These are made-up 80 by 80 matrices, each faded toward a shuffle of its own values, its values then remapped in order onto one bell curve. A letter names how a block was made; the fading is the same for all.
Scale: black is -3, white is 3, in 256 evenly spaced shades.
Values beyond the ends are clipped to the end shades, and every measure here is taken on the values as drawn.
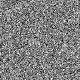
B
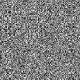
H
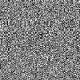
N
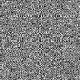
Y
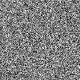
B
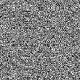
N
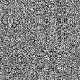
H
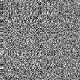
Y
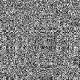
H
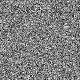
B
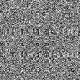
H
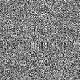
H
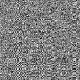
Y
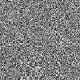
H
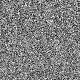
B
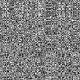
Y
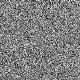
B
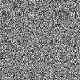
N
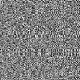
Y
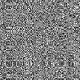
Y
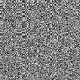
Y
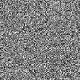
N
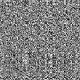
H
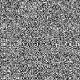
N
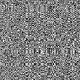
Y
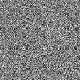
N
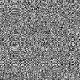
Y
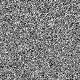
B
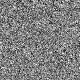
B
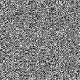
N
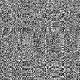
Y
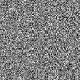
N
